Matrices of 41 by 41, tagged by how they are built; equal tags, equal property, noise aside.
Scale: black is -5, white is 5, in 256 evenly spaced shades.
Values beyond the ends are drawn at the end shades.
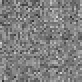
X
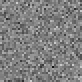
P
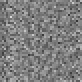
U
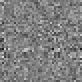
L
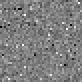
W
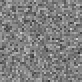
P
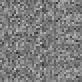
U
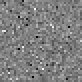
W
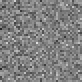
U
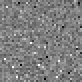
W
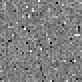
W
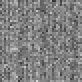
X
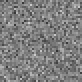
P
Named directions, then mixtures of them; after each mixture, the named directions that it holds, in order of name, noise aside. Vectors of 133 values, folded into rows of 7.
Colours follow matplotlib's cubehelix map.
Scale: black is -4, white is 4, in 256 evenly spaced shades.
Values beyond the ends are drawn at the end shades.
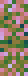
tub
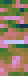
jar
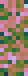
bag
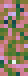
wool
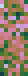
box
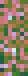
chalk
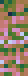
chalk, jar, wool.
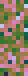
bag.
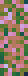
box, chalk, tub.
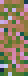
bag, box, chalk.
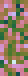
wool.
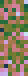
bag, box.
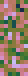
wool.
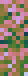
bag, tub.
